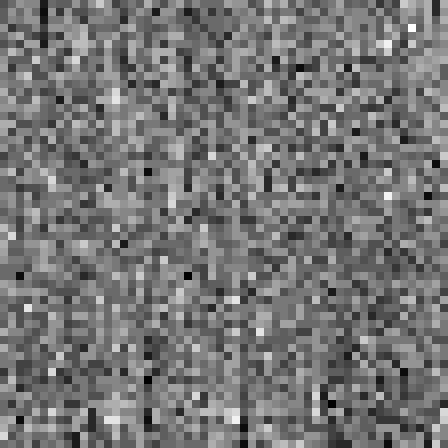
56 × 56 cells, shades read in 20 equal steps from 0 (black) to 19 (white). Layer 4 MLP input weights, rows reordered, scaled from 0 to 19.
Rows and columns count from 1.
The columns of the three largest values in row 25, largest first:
49, 22, 32
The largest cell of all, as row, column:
4, 52
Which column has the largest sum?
15
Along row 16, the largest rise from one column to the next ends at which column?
42
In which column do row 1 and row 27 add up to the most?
34
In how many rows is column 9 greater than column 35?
16
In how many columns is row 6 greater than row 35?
28
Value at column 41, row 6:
12
